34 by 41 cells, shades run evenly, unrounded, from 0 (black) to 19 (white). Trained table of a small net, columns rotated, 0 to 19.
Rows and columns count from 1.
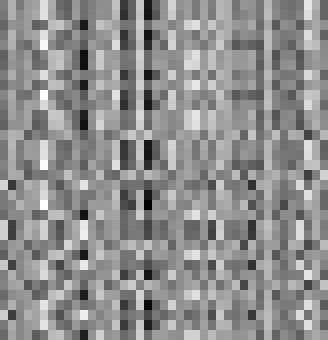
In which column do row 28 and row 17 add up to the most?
6
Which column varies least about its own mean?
23
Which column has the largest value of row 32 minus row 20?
11
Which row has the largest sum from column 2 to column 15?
21
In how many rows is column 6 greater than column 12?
20
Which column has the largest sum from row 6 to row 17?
18
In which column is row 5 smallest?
19
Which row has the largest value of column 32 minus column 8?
25
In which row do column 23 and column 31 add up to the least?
29
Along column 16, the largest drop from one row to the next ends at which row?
15
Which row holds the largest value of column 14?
3
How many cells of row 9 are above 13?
7
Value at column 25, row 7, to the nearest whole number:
16
